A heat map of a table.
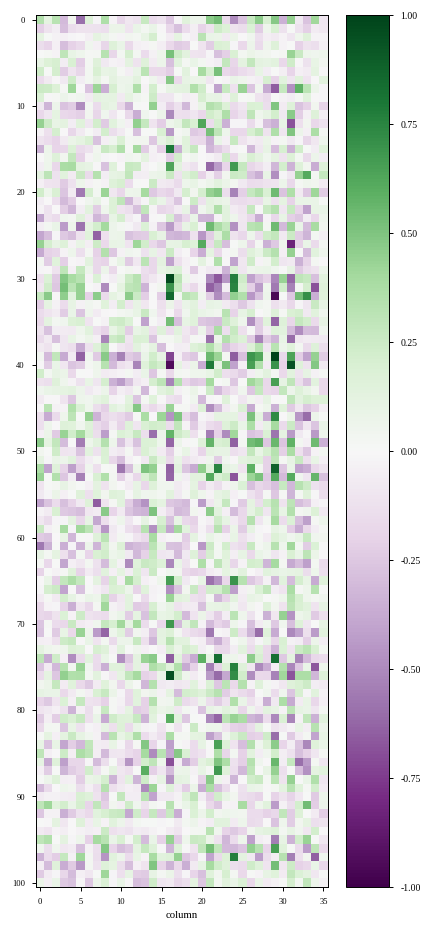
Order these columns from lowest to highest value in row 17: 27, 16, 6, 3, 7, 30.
27, 7, 6, 30, 3, 16
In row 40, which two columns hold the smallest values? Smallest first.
16, 12
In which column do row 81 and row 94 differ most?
21
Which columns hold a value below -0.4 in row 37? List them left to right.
8, 21, 27, 31
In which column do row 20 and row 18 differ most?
29
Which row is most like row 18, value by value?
91
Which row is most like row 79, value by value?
69
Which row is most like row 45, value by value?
83
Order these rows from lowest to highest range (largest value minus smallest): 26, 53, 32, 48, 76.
48, 53, 26, 76, 32
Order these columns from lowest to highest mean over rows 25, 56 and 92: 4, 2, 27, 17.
17, 4, 27, 2
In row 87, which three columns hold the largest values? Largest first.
22, 13, 29
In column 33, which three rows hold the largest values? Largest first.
32, 18, 91
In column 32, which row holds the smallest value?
86
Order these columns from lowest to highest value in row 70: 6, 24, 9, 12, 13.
13, 6, 24, 9, 12
